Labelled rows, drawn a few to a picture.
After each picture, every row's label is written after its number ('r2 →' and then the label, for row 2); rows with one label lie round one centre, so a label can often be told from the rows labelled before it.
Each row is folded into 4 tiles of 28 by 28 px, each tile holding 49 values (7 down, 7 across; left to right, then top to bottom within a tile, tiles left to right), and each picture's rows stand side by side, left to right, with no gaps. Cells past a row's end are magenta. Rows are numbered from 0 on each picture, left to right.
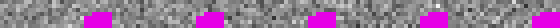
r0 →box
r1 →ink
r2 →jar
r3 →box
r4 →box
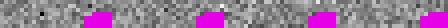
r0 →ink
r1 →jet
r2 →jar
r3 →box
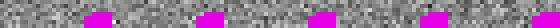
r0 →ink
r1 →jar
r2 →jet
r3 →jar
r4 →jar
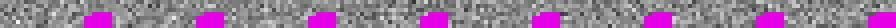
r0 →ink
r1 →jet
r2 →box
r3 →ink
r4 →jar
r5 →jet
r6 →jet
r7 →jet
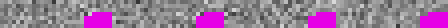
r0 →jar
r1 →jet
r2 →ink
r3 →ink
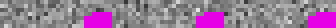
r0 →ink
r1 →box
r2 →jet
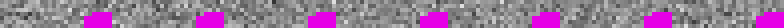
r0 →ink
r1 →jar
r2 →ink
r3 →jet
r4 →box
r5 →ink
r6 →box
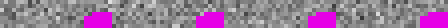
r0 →jar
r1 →box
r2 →box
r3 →box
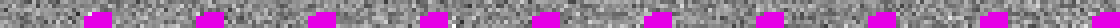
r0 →ink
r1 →jet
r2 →jar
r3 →box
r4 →jar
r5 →box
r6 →jet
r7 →ink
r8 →ink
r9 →ink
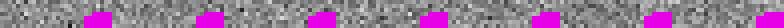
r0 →jet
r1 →jet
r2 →ink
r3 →jar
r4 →jar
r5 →jar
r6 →jar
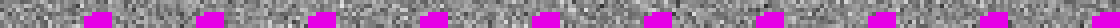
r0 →ink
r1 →jar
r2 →box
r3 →box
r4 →ink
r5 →jar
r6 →jar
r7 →jet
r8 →jar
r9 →box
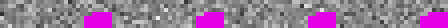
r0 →jet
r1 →ink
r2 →jar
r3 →ink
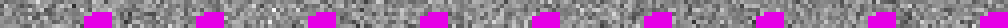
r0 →box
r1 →ink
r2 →jet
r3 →box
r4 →box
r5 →ink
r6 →jar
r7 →box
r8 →box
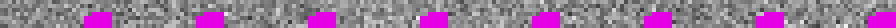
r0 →jet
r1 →jet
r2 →ink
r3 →box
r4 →jet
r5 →ink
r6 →box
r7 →jar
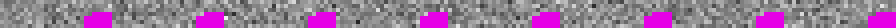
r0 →jar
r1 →box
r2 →box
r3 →jar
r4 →jar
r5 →box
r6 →jar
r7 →jet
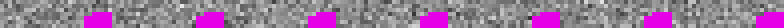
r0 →jar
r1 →jet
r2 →box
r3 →ink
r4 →ink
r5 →box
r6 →jet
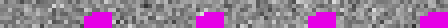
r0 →jet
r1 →jar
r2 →jar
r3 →jet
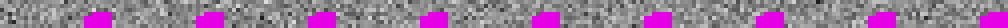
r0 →ink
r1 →jar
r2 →ink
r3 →ink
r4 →jet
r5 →box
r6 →ink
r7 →jar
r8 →jet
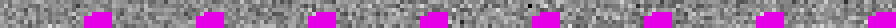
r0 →box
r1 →ink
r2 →box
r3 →ink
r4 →jet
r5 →ink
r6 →box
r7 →box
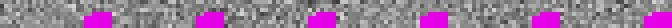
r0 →jet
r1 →ink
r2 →box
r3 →ink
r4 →jet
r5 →box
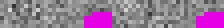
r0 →ink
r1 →ink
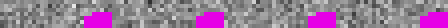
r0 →box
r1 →jet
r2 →jar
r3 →ink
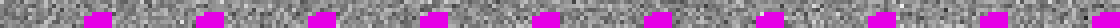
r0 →box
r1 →jar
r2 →ink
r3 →jar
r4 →jar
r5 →jet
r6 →box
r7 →jet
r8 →box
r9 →jar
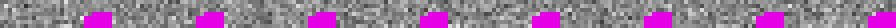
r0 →box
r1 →jar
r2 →ink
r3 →box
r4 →ink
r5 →ink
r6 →box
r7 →box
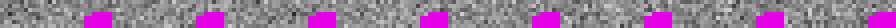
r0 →box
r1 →jet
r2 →jar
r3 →box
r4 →ink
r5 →ink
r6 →ink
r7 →jet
